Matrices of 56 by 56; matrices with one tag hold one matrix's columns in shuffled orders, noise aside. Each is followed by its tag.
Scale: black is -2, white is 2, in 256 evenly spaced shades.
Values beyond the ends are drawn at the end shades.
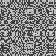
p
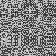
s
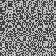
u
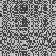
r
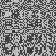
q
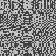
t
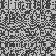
t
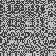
r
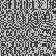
t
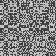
u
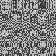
t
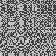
r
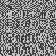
q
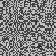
u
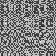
r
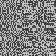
u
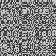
p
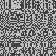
t
